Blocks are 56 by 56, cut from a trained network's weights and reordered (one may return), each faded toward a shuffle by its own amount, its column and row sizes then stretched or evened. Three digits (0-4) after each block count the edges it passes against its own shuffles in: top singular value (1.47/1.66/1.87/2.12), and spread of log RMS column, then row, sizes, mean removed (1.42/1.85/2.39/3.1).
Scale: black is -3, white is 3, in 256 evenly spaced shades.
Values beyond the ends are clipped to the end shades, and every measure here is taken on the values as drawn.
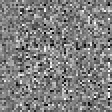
1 3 1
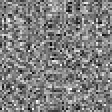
3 1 1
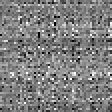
2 3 2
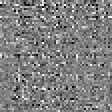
1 2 3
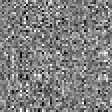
3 3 1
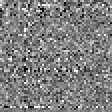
1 1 3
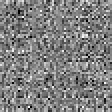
4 3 1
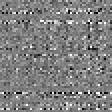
2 1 4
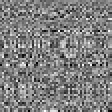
4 0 3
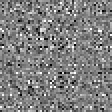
0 2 3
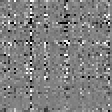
1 4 3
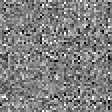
1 2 2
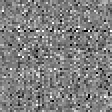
1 2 2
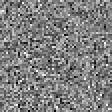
0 0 0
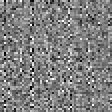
3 3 1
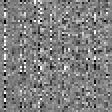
3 4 1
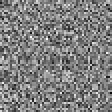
4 1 0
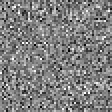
1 0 1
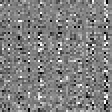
2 4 3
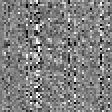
2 4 0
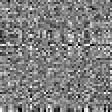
4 2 2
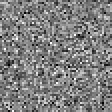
0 0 1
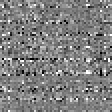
1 3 4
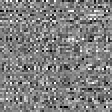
3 1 4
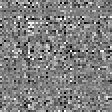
2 2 4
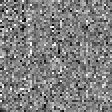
0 2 1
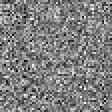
2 1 0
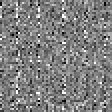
2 3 0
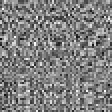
4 0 2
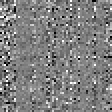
0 4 2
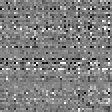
1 2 4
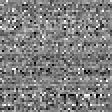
1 1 2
